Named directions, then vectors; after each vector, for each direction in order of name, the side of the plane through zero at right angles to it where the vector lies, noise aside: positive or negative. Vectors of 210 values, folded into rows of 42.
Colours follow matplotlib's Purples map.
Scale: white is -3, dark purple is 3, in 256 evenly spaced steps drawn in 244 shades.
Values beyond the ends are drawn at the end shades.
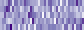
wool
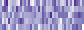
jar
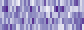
positive, positive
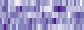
positive, negative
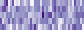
positive, negative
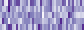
negative, positive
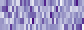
positive, positive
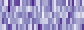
negative, positive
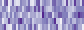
positive, negative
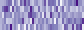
positive, positive
